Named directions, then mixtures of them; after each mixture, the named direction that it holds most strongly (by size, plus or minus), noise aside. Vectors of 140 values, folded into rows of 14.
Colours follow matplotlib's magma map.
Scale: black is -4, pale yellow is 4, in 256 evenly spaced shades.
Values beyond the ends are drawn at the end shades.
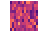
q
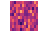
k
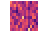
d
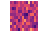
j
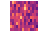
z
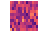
q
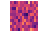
j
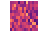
q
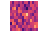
j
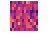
q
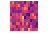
z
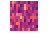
z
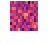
j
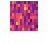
z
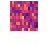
z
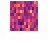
k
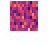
d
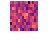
j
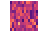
q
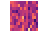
d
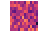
d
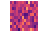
j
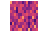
d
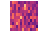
z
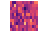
z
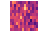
z
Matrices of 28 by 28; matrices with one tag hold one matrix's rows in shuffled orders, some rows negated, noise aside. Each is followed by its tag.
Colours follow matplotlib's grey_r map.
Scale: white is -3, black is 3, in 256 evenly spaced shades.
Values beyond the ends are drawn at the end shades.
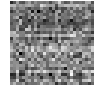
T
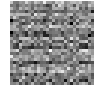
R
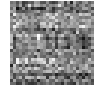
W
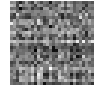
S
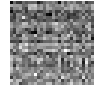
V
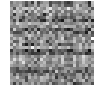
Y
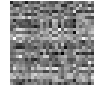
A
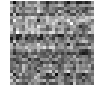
W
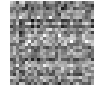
T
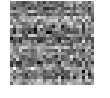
V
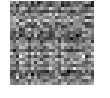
T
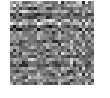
V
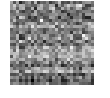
T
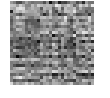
A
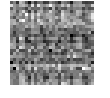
T
